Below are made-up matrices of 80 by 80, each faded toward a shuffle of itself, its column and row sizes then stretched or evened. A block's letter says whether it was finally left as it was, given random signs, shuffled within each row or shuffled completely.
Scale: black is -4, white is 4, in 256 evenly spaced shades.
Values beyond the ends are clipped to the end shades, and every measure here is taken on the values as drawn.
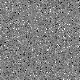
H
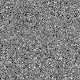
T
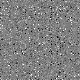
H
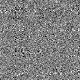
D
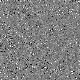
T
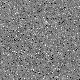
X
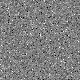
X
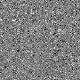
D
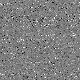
T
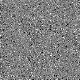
H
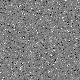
X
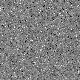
X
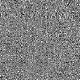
D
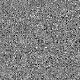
D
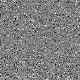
H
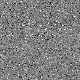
T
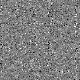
H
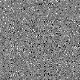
D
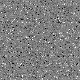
T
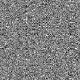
D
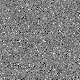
T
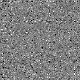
D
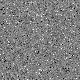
X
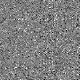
D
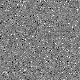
T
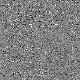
H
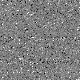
T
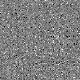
D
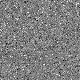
X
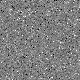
X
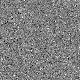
X
